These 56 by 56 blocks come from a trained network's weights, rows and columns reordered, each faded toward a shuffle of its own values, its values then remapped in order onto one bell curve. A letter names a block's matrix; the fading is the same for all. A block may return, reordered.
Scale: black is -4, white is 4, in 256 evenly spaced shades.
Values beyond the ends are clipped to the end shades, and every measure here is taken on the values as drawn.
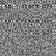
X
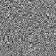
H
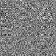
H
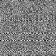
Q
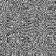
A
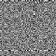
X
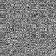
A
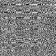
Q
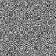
A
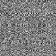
Q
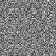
A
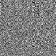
H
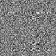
H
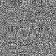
H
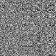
H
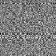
X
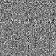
H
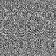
A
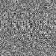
H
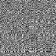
Q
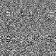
H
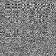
Q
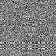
X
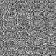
A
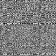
Q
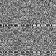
X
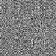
A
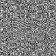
A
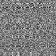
X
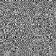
H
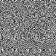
H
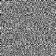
H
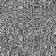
A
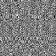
A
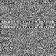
X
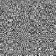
H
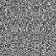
H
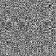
H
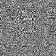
H
